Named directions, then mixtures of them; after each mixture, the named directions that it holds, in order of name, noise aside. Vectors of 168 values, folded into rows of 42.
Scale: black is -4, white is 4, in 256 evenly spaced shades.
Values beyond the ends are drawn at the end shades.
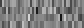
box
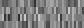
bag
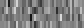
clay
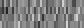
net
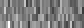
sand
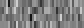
clay.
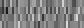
net.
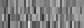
bag, net, sand.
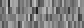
box, clay.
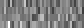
sand.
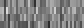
bag, net, sand.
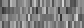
box, net.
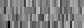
sand.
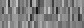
box, clay, sand.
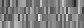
bag, net, sand.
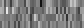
clay, net, sand.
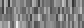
clay, net, sand.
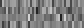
box.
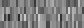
bag.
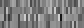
bag, box.
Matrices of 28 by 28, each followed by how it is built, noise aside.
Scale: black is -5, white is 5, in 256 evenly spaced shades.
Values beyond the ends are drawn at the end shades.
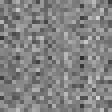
repeating rows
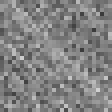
Toeplitz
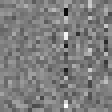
uneven columns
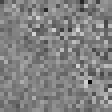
upper triangular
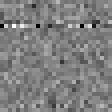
uneven rows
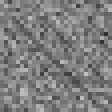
Toeplitz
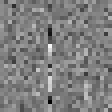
uneven columns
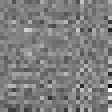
low rank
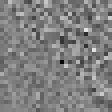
upper triangular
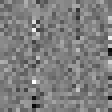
uneven columns
